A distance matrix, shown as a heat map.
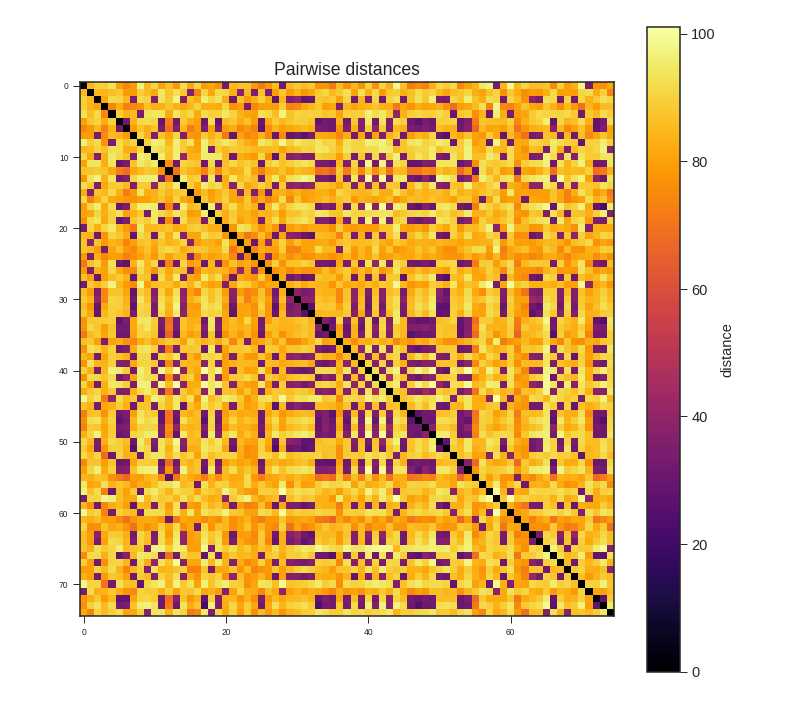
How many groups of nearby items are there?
9
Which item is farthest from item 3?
58
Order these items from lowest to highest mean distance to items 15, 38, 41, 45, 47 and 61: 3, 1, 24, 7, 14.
7, 14, 24, 1, 3
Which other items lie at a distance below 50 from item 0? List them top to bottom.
20, 28, 58, 71
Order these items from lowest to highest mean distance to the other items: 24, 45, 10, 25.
25, 45, 10, 24
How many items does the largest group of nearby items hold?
23
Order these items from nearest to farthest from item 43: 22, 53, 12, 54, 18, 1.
53, 54, 12, 22, 1, 18
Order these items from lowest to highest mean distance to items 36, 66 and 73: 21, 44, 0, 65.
0, 21, 44, 65
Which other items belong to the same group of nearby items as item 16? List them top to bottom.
56, 62
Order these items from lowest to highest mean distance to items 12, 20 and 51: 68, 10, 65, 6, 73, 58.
10, 58, 6, 73, 68, 65
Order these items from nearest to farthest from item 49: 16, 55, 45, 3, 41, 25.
25, 41, 55, 3, 16, 45
